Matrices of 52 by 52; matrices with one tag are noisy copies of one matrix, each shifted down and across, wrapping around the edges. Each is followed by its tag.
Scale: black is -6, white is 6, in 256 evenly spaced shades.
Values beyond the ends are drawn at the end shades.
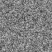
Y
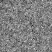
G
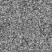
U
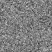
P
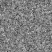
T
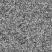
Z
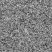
P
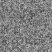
U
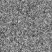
U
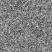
Z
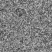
Z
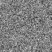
Y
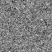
Z
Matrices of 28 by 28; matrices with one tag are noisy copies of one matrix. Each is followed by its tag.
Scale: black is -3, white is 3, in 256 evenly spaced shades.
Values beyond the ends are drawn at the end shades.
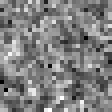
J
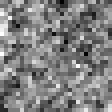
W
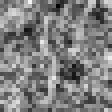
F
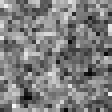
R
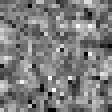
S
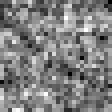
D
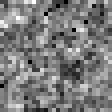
F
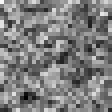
R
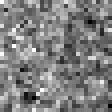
R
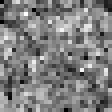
D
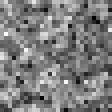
R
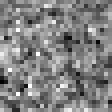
J
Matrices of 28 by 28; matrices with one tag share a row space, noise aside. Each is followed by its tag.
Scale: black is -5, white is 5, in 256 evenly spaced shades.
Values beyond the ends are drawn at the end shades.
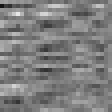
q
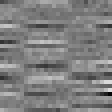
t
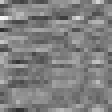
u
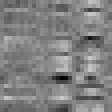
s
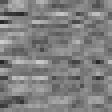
u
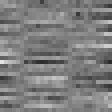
t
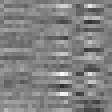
s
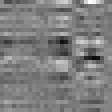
s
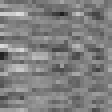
u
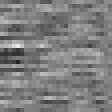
q
